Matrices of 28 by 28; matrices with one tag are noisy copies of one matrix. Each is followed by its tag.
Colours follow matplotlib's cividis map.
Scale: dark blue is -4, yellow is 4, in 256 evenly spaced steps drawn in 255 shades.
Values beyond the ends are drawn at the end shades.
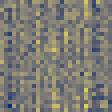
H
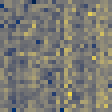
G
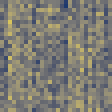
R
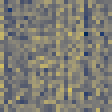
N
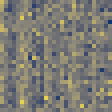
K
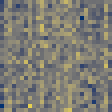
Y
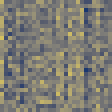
N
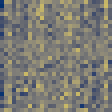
Y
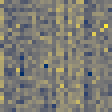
N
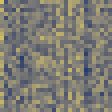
N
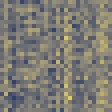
G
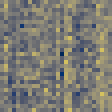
G
